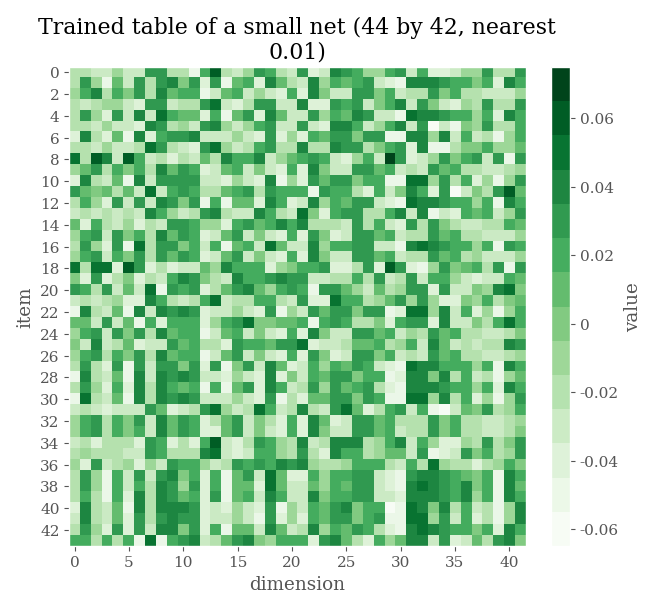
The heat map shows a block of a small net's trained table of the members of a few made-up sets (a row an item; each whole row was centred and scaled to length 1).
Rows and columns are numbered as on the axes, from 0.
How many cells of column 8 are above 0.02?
28
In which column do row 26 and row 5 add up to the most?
8
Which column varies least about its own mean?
41
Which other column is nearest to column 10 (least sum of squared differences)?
11
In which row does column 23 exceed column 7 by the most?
18
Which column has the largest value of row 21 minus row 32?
24
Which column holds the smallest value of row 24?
12
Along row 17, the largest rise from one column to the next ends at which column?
22
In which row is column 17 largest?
31
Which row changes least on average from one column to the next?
36
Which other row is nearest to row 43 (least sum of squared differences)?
20
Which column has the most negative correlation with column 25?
2
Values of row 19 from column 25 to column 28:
-0.02 0.02 -0.02 0.03
